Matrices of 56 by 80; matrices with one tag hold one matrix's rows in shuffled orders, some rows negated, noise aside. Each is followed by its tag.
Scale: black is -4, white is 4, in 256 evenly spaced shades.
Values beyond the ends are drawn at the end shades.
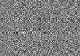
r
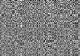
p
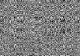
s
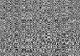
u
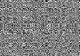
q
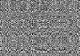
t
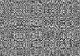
s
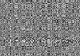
u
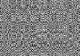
t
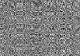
s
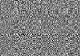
r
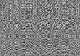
u
